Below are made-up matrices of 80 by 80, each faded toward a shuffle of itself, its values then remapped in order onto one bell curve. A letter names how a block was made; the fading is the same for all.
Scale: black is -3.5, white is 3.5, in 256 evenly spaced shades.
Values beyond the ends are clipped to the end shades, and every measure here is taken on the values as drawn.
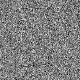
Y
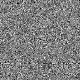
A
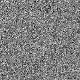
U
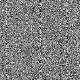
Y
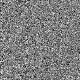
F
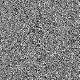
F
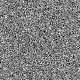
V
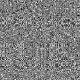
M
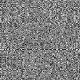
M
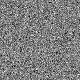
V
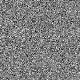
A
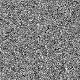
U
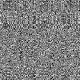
M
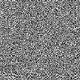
M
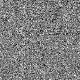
U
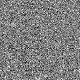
A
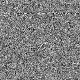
U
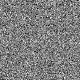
U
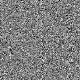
F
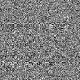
M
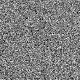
U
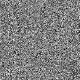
Y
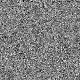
V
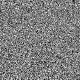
U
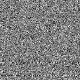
A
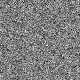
V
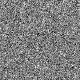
U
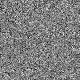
V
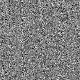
F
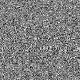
A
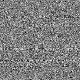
A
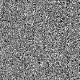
F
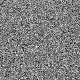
V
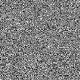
A
